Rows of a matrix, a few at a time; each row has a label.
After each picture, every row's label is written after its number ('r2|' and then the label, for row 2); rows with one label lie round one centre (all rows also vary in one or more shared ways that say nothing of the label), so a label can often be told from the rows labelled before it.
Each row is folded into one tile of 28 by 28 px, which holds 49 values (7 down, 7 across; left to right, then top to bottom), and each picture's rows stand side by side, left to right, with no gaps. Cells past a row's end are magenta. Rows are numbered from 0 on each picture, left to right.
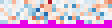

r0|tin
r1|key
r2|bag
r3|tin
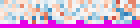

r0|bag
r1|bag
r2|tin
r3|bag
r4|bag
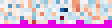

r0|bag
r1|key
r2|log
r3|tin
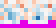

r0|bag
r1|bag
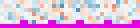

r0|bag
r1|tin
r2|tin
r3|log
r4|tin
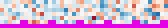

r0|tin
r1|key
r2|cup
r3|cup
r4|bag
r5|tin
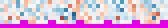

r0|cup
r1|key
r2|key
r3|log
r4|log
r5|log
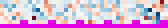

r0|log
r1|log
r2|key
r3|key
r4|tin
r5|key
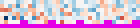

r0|bag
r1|tin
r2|key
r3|log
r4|tin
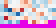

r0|cup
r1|key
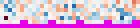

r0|log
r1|key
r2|bag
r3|bag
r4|bag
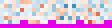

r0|cup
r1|key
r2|bag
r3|key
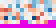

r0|bag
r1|tin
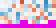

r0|key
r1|cup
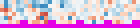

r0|tin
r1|log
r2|log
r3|cup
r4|key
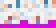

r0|cup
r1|cup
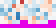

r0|key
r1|key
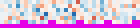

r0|cup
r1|tin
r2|key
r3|cup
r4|bag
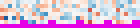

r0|bag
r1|tin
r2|bag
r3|key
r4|key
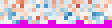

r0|bag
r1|cup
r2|bag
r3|bag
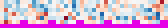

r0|key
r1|log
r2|cup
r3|key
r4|bag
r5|key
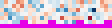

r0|bag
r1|log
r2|cup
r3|log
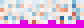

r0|bag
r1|key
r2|bag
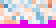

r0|log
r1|bag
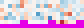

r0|bag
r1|bag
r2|key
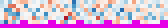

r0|tin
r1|key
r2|cup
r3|tin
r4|key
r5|bag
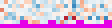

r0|bag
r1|key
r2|cup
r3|bag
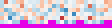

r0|bag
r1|tin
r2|cup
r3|cup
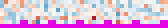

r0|bag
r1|cup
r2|cup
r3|cup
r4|key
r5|cup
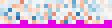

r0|key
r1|bag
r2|cup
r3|log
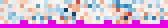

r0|bag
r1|bag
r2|key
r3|log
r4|log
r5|bag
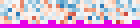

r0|key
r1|log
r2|log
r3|bag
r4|key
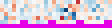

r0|tin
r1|cup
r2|key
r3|log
